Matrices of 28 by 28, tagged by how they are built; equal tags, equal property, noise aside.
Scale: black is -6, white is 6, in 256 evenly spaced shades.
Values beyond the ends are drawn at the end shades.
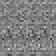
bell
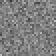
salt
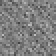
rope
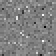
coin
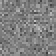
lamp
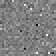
coin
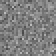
salt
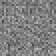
bell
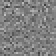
lamp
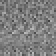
bell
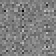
lamp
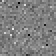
coin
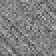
rope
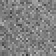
rope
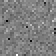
coin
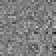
lamp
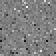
coin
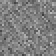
rope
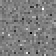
coin
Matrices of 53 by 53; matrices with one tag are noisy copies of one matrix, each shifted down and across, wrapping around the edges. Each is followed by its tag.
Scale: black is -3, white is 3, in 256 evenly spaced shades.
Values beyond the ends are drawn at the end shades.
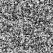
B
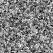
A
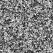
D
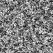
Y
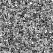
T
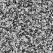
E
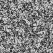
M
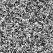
E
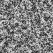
Y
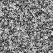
D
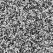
E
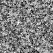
D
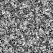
M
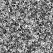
A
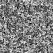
T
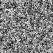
T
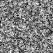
D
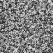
E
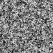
D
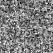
B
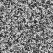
E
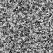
E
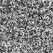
B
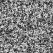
B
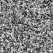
T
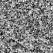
D
